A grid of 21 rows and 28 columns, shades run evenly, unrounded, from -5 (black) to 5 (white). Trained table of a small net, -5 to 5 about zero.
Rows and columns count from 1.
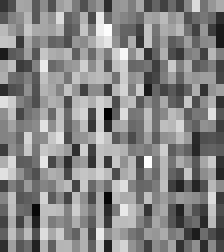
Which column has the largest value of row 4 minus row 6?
14
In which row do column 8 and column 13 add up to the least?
8
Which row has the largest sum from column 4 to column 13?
12
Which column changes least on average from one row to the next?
20
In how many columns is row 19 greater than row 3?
12
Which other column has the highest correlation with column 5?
23
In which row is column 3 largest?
1
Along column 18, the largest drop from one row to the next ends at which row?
9
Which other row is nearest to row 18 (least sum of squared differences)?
19
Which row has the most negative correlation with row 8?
3
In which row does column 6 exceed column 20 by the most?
6
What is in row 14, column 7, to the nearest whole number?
-2
